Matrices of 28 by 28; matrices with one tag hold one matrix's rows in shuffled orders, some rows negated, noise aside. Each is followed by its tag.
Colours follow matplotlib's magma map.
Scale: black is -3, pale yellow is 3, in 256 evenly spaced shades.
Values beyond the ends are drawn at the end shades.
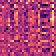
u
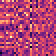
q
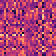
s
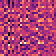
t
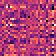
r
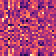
t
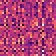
s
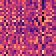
s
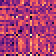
q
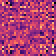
r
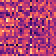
q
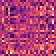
r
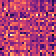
r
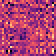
r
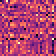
r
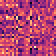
q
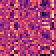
u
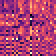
q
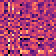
t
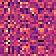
t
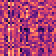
t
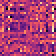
r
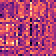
q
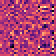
u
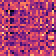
r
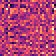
r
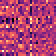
q
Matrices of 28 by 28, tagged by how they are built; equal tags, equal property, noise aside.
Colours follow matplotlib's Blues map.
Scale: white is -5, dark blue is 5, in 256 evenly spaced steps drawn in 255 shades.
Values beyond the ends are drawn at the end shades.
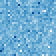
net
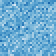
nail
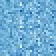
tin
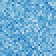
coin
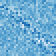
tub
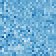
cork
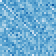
coin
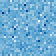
net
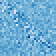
tub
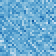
coin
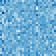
tin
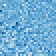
cork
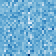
tin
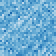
nail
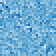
tub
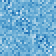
tub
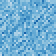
nail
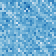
coin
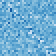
tub
